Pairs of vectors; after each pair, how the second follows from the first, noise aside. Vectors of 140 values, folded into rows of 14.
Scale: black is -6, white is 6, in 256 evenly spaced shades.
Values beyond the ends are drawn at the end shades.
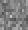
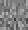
sign-scrambled.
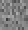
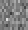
sign-scrambled.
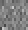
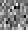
wrapped around, negated, scaled up.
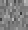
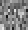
reversed, scaled up.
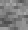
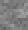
wrapped around, negated, shrunk.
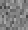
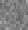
wrapped around, negated, shrunk.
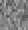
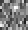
wrapped around, negated, scaled up.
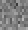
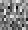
reversed, scaled up.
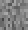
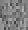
shuffled.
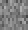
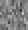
shuffled.
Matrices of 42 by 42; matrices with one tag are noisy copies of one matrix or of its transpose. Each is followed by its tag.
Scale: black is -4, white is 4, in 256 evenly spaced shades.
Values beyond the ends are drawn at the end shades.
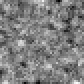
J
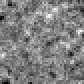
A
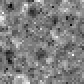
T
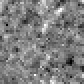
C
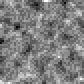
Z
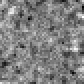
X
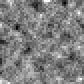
Z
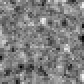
J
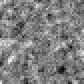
C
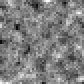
Z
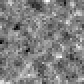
Z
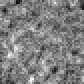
A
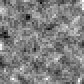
Z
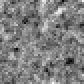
C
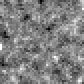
Z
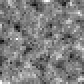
Z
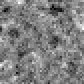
T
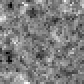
T
